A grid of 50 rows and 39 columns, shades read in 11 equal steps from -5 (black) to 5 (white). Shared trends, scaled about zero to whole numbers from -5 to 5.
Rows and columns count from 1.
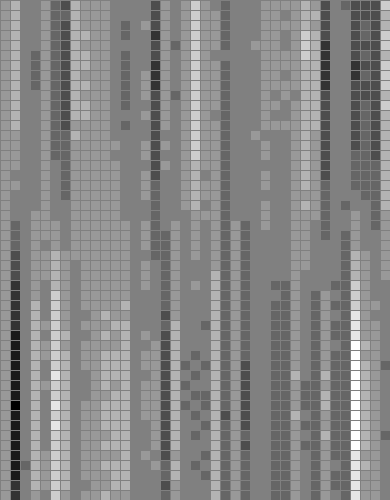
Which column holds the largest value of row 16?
20
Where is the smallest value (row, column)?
41, 2
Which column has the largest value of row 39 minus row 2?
36
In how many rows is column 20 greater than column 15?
23
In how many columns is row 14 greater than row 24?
12
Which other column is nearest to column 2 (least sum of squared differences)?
17
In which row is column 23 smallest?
42
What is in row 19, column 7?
-1
